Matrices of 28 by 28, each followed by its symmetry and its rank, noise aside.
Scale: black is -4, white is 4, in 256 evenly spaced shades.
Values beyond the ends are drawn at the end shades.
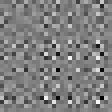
antisymmetric, rank two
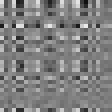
no symmetry, rank one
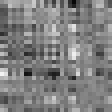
antisymmetric, rank two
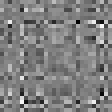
antisymmetric, rank two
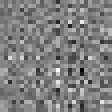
no symmetry, rank three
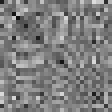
symmetric, rank three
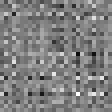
no symmetry, rank three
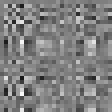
no symmetry, rank two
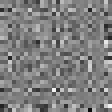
no symmetry, rank three
